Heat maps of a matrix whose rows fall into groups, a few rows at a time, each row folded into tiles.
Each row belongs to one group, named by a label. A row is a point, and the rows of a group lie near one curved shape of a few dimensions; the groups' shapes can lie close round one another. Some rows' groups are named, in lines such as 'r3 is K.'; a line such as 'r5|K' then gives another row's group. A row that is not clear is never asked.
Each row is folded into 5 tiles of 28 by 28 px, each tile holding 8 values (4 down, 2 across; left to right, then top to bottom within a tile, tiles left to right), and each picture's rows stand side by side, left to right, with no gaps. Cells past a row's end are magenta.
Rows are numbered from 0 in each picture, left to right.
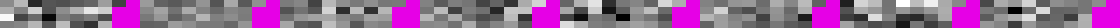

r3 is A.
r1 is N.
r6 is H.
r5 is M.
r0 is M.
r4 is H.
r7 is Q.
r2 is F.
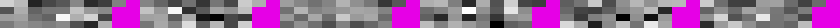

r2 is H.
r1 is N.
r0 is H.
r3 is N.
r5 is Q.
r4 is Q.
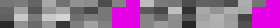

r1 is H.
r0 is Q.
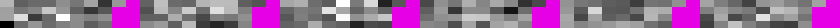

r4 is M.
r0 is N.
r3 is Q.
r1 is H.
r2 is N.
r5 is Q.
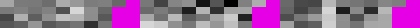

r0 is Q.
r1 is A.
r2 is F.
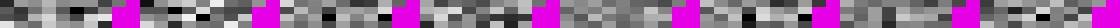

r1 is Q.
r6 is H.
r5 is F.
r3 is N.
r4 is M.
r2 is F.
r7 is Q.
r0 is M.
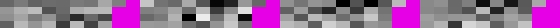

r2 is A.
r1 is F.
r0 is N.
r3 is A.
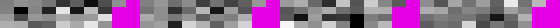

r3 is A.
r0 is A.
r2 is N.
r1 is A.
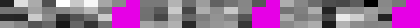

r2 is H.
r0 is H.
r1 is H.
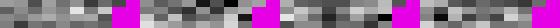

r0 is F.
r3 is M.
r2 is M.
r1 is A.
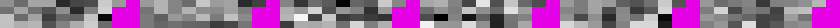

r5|A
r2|N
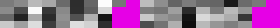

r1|H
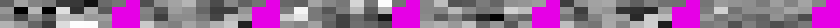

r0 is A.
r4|M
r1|M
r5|M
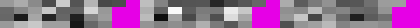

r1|M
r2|N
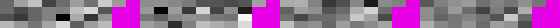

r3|M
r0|Q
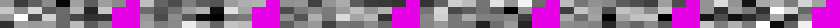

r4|F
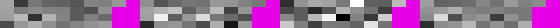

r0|N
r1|N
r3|N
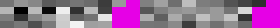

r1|F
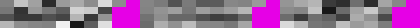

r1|N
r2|H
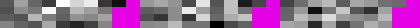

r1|N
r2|Q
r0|H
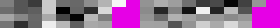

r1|A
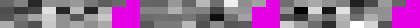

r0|F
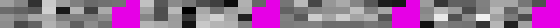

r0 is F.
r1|H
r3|N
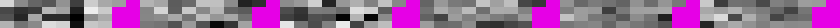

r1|H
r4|M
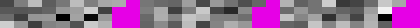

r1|Q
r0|Q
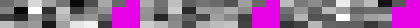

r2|N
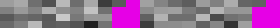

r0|N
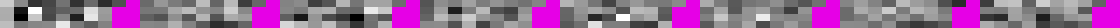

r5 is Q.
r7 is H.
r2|N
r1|N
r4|Q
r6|H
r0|M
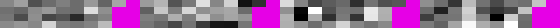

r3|F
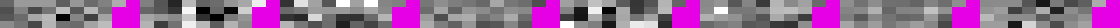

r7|A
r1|F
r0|Q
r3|M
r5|M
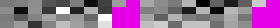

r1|A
